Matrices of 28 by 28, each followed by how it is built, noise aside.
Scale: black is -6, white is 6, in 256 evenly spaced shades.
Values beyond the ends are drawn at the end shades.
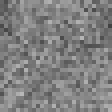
smooth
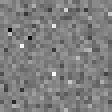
sparse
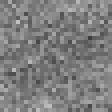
smooth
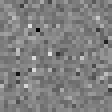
sparse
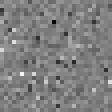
sparse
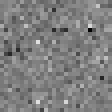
sparse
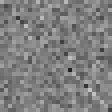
diagonal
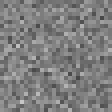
noise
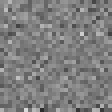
uneven rows
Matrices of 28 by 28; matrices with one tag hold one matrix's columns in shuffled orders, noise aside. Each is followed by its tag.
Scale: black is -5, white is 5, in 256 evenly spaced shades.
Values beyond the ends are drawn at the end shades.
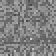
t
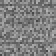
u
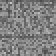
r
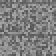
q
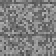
q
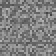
u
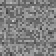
u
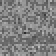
t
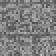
q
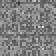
q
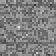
u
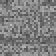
t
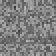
t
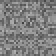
r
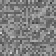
u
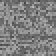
r
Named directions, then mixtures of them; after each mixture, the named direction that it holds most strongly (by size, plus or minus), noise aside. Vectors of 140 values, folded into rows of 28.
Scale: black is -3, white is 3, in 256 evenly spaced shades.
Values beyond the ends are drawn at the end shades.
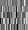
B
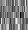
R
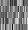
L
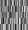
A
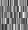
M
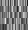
M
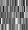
R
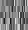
R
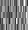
B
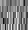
B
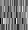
B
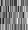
L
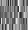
M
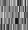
L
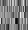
R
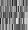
L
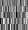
B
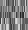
R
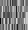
B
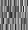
A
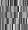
M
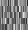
M
